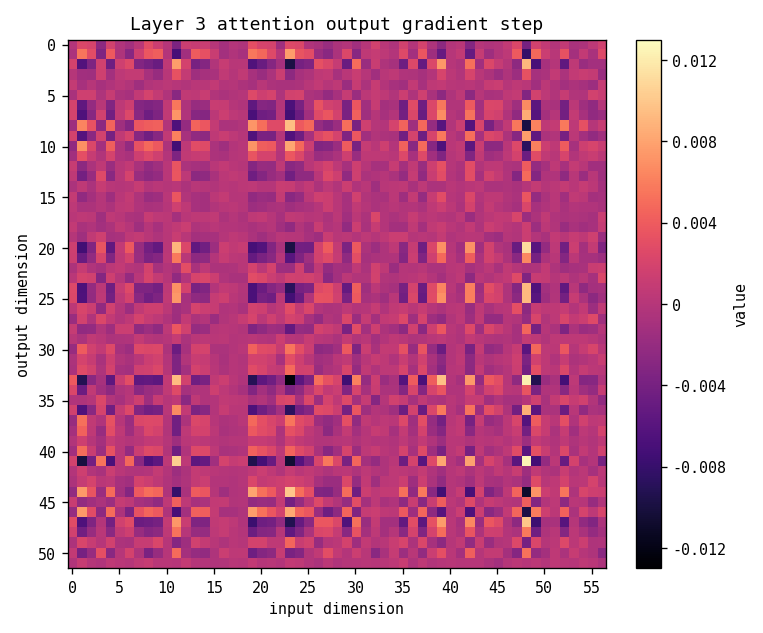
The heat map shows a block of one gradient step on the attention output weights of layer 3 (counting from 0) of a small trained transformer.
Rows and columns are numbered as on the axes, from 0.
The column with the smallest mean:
23
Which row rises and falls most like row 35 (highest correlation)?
14
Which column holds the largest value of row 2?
48
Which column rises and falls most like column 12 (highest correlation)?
5
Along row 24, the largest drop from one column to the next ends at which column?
49
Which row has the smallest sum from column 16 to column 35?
33
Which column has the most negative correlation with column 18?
15
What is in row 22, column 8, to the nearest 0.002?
0.002
